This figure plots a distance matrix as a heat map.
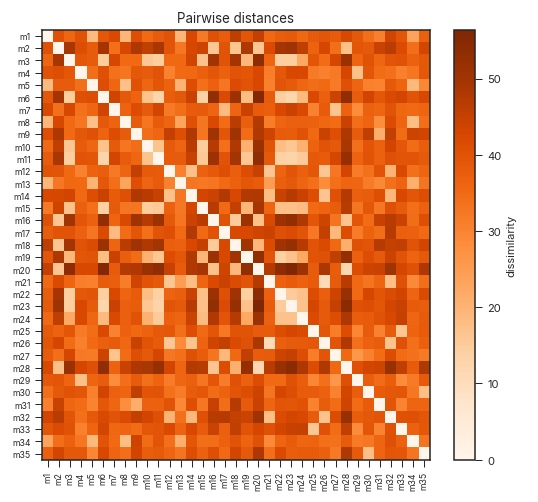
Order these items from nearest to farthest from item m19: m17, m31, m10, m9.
m10, m9, m31, m17
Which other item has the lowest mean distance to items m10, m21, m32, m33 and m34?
m26
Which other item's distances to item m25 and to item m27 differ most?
m33
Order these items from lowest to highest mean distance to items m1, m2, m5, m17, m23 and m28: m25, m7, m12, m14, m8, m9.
m8, m7, m25, m12, m9, m14
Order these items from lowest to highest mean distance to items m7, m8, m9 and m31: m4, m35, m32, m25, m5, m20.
m5, m25, m4, m35, m32, m20
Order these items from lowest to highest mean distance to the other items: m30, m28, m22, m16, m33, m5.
m5, m22, m30, m33, m16, m28
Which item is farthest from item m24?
m20
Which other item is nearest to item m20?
m28
